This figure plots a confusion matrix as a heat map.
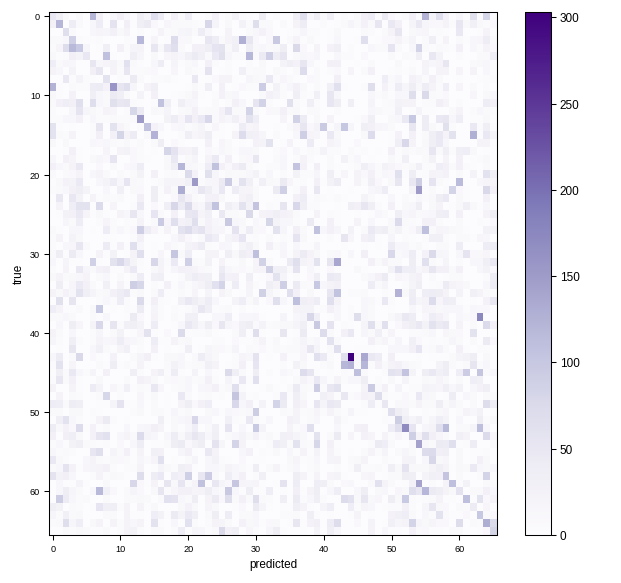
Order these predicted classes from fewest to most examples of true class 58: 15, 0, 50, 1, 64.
50, 1, 15, 0, 64
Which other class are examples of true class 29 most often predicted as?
12
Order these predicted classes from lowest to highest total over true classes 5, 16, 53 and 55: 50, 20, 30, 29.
50, 30, 20, 29
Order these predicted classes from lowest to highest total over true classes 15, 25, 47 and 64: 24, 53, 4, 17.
17, 24, 4, 53
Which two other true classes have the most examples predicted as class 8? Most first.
5, 48
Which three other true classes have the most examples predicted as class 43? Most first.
44, 14, 61
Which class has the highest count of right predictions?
52
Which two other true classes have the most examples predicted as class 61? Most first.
45, 30
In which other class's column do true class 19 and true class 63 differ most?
36
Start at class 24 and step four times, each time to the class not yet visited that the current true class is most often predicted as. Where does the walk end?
0
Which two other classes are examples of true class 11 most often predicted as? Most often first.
16, 31
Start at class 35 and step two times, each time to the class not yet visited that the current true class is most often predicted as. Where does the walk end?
21
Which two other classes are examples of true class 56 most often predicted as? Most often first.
16, 0
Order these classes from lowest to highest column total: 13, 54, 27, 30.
27, 54, 30, 13
